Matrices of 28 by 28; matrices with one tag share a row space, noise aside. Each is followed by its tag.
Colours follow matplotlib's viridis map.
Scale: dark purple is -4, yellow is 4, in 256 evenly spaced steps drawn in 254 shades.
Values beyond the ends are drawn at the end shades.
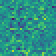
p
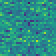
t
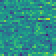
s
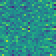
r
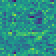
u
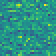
t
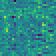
u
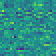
s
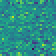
p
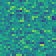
p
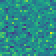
r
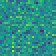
p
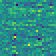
u
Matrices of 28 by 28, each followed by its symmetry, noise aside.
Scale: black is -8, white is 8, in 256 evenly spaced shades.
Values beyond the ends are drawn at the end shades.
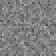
antisymmetric.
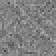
symmetric across the other diagonal.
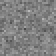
no symmetry.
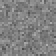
no symmetry.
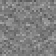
mirrored left to right.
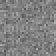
mirrored top to bottom.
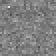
mirrored left to right.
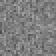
mirrored top to bottom.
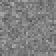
no symmetry.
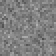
symmetric.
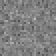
mirrored top to bottom.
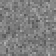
no symmetry.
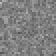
symmetric.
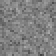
no symmetry.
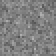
symmetric across the other diagonal.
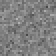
symmetric.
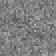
same after a half turn.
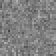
symmetric across the other diagonal.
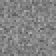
same after a half turn.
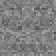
mirrored left to right.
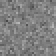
antisymmetric.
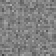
same after a half turn.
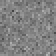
symmetric.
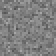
same after a half turn.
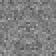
mirrored left to right.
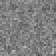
no symmetry.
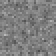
same after a half turn.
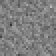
symmetric across the other diagonal.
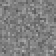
same after a half turn.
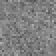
antisymmetric.
